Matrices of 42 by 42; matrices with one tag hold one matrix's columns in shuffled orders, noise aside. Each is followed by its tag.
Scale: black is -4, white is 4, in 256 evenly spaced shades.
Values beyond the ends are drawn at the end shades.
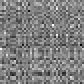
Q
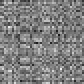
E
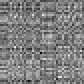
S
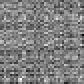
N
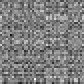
N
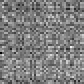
S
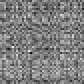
S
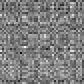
S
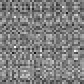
S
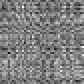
S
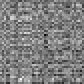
N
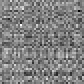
Q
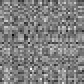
E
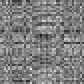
E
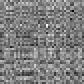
Q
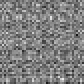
N
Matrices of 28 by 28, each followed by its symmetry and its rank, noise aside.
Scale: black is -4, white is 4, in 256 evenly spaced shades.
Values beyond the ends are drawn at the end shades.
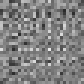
symmetric, rank four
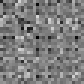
symmetric, rank four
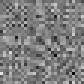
symmetric, rank five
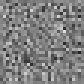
antisymmetric, rank six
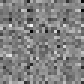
no symmetry, rank five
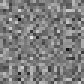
symmetric, rank five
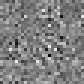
antisymmetric, rank six
